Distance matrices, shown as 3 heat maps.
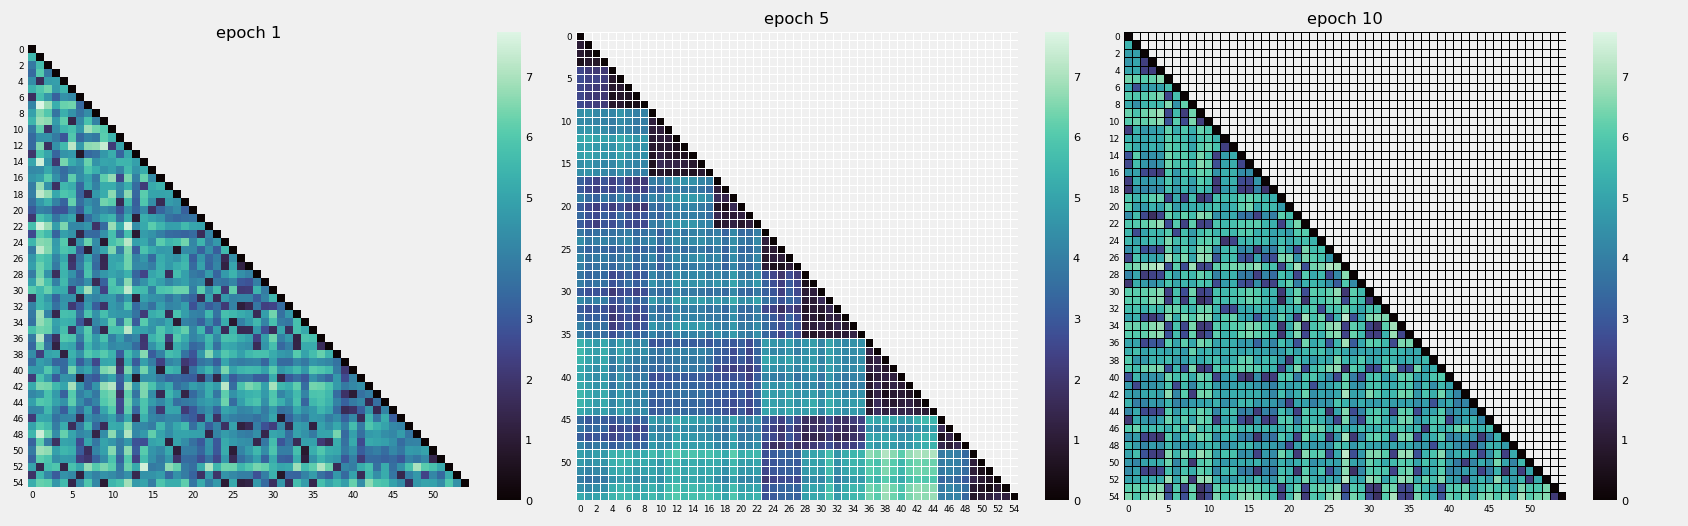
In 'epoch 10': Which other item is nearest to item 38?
20
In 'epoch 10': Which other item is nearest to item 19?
31
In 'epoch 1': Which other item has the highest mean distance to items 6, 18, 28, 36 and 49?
1
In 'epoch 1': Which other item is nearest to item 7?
25
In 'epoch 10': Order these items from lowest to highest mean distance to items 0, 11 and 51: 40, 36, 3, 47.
40, 47, 3, 36
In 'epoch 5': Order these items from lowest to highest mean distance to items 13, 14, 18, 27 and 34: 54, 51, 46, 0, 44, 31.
46, 31, 44, 0, 51, 54
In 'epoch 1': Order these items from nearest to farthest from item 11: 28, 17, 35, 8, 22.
8, 17, 28, 22, 35
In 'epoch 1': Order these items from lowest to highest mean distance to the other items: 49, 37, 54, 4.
49, 37, 54, 4
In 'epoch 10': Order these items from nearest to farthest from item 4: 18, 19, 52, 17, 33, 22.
33, 18, 17, 52, 19, 22
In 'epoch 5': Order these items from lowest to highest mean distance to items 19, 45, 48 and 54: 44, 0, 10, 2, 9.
2, 0, 10, 9, 44
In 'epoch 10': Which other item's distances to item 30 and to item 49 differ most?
27
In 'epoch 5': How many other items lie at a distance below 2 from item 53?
5
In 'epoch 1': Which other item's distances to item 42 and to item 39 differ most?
45
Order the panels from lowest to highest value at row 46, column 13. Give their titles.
epoch 1, epoch 5, epoch 10
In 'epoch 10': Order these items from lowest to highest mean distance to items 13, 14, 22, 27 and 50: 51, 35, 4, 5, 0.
35, 5, 0, 51, 4
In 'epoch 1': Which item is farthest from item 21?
30
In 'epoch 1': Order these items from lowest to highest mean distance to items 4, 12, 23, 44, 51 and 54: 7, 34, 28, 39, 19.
39, 34, 19, 7, 28
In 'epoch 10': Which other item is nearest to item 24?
12
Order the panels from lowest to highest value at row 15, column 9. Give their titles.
epoch 5, epoch 1, epoch 10
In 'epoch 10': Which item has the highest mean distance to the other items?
46
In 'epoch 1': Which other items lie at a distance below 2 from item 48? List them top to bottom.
8, 22, 29
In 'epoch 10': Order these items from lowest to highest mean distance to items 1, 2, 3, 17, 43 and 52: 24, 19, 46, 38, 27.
38, 24, 19, 46, 27
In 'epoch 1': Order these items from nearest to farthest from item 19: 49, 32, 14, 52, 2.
52, 49, 32, 2, 14
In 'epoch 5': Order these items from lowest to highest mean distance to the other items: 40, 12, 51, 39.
40, 39, 12, 51
